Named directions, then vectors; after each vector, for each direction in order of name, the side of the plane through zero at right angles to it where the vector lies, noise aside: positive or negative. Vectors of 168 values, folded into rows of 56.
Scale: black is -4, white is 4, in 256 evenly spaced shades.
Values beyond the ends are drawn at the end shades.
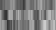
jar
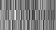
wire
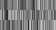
positive, positive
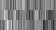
negative, positive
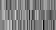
negative, positive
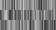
negative, negative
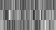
positive, positive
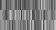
positive, positive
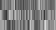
positive, positive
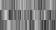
negative, negative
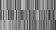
negative, positive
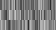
positive, positive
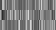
positive, positive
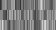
positive, positive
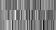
negative, positive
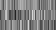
negative, negative
